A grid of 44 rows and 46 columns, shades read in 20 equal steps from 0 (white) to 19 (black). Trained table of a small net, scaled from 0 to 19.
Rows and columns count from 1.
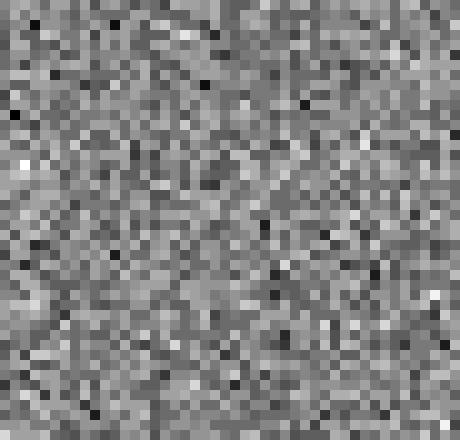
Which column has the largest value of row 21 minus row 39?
20
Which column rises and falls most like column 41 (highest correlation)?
34
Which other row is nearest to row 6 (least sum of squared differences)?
43
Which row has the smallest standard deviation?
2
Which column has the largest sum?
16
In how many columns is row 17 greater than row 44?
15
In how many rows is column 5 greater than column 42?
8
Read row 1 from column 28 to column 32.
8 11 7 6 12
